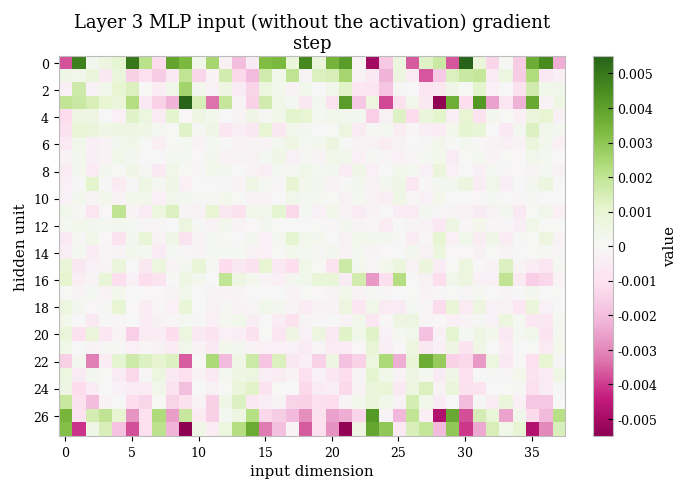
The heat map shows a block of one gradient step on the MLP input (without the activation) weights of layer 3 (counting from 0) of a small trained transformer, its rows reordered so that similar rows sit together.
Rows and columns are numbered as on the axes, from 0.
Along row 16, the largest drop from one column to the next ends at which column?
23
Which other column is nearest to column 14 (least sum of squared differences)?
7
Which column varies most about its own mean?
9
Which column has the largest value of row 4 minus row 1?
27
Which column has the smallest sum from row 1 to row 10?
24
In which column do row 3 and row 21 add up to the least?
28
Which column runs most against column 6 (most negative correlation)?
0
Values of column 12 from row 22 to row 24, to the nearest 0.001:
-0.002 0 0
